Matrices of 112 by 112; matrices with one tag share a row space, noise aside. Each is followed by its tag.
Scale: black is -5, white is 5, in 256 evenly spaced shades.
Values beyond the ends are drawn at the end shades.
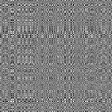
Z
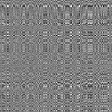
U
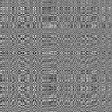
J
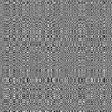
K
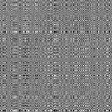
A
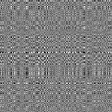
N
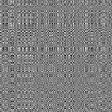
Z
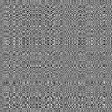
K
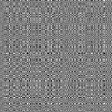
K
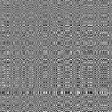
U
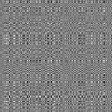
K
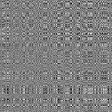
U
